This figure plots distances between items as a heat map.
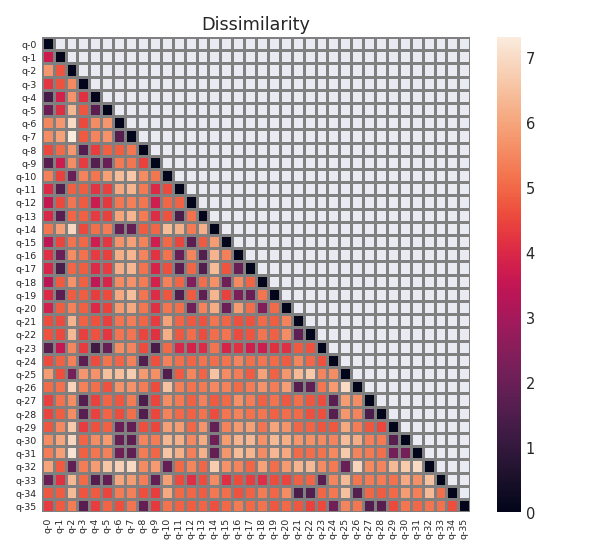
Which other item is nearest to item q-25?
q-10
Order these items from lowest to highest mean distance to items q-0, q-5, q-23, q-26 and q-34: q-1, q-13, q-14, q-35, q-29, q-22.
q-22, q-1, q-13, q-35, q-29, q-14
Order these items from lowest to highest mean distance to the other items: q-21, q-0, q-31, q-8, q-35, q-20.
q-0, q-35, q-8, q-21, q-20, q-31
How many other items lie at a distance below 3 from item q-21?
3
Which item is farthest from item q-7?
q-2
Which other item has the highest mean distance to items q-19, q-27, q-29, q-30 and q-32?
q-26
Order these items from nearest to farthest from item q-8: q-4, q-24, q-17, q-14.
q-24, q-4, q-14, q-17
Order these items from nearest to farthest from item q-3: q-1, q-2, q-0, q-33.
q-0, q-1, q-33, q-2
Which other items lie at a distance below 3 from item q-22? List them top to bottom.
q-21, q-26, q-34
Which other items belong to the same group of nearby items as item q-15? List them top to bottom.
q-12, q-18, q-20
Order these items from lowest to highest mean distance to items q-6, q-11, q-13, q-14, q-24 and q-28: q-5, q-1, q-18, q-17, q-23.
q-1, q-17, q-23, q-5, q-18
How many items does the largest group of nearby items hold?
6
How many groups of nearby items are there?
7
